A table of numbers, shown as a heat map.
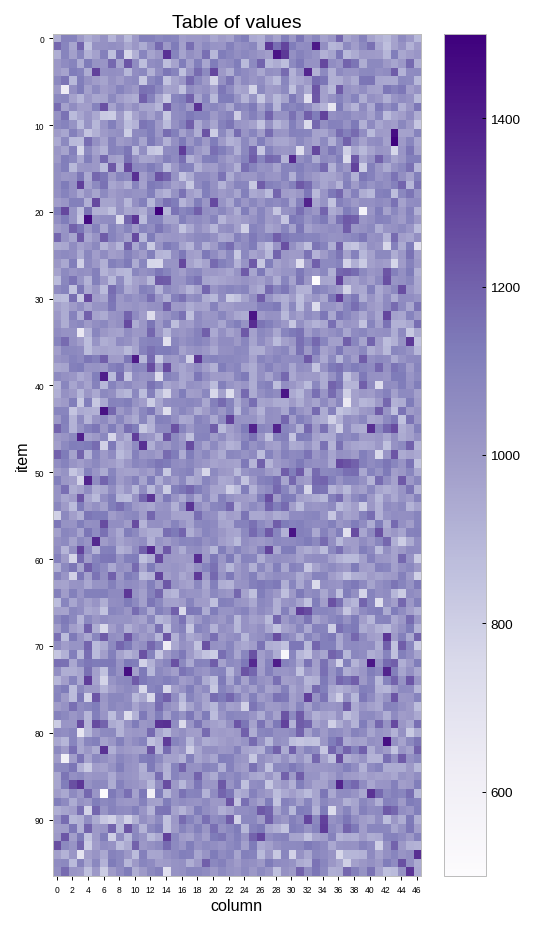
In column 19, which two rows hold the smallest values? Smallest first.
50, 71
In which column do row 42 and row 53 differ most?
12
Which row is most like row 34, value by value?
80
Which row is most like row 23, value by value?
56
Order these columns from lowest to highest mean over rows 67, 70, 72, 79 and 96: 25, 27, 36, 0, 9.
36, 27, 0, 25, 9
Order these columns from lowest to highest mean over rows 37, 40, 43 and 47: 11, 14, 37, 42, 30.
14, 37, 42, 30, 11
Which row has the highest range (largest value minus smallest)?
20
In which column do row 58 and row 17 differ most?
44
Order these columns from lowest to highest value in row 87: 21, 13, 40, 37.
37, 13, 21, 40
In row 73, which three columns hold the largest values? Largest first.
9, 42, 24
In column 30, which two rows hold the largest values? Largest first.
57, 14
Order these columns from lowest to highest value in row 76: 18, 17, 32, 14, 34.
18, 17, 34, 14, 32
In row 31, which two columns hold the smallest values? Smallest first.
33, 31
